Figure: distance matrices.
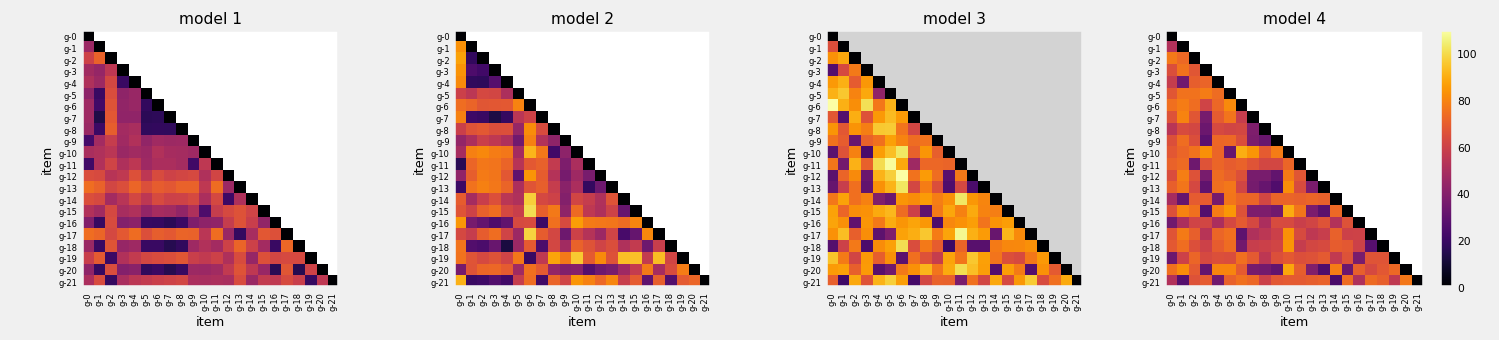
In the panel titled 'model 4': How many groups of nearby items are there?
6
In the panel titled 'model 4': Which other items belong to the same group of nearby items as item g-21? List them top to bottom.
g-1, g-4, g-14
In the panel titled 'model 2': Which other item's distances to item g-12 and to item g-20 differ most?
g-5
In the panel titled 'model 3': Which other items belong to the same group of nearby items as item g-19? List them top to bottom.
g-6
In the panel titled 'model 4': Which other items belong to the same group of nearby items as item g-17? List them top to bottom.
g-6, g-18
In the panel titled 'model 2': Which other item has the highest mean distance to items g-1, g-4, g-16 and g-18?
g-0
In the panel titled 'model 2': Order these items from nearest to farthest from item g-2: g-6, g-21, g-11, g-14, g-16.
g-21, g-16, g-14, g-6, g-11
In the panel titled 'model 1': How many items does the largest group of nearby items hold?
8
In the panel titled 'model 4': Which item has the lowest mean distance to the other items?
g-8
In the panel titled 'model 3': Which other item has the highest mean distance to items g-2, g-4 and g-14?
g-11
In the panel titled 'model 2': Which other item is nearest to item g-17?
g-14
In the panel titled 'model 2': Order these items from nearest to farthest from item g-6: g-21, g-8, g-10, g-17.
g-21, g-8, g-10, g-17
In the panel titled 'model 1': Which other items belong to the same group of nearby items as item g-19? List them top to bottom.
g-2, g-21
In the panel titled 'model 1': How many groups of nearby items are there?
7
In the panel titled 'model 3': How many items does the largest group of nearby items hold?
6
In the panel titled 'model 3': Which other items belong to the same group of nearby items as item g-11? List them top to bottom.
g-1, g-7, g-21
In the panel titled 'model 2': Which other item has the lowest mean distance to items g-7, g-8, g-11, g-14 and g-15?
g-9
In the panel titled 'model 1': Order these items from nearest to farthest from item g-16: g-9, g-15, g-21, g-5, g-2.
g-5, g-9, g-15, g-21, g-2
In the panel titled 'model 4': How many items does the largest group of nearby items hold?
8
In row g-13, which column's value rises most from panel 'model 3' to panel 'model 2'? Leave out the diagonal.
g-3
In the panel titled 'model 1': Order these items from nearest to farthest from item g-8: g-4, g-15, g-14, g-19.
g-15, g-4, g-14, g-19
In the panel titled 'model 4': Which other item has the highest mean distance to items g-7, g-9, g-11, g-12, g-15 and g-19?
g-10
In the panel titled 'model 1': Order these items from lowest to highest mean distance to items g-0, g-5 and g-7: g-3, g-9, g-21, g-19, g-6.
g-6, g-9, g-3, g-21, g-19
